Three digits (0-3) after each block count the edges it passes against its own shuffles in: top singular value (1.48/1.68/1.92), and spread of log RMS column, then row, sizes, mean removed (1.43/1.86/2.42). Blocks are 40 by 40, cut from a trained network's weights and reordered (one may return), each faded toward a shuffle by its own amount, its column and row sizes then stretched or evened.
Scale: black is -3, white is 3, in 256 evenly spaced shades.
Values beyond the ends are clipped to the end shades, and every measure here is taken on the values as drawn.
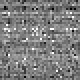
2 2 1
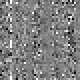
0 3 1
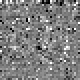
0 1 2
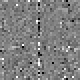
1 1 1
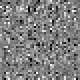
1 3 1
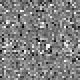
0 0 1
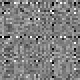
3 1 2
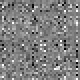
0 3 2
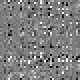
0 3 2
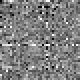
2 1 1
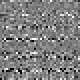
3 0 3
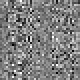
3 3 0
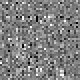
2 2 1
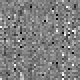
0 2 0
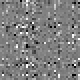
0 3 2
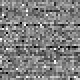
1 0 2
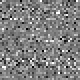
1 0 3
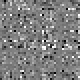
0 2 3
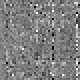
1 2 0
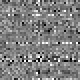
2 0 3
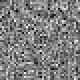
2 0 0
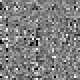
0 2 2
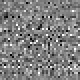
2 0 2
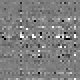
1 2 3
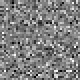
2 0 1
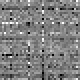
2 2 2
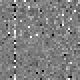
1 1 0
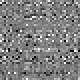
3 0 3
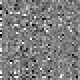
2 2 0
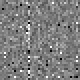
1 1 0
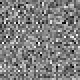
2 0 2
